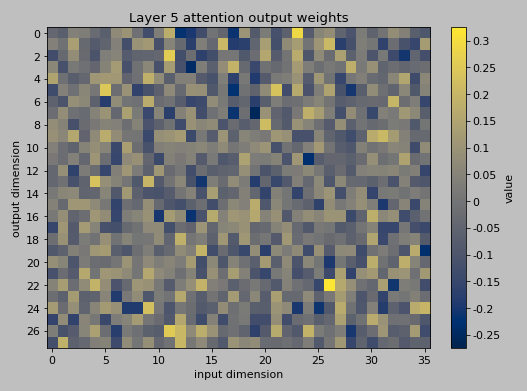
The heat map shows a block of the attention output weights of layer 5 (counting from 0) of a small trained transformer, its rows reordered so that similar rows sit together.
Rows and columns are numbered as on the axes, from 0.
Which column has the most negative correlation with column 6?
19
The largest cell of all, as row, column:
22, 26
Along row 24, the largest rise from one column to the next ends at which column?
9
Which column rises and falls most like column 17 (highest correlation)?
27
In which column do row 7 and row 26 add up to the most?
24
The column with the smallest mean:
28
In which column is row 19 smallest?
35
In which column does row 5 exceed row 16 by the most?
13
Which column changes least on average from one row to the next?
29
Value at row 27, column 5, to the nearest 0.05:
0.05
